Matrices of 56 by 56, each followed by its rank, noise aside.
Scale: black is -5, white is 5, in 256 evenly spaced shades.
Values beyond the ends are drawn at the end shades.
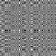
two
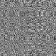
five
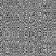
five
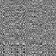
four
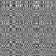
two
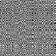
three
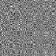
five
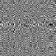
five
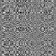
three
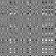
two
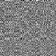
five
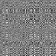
three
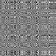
three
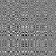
two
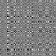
two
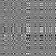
two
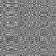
two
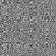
five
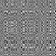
two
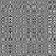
two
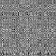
five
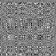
four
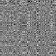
five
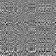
four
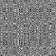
five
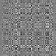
three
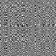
three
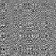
four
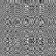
three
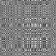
two
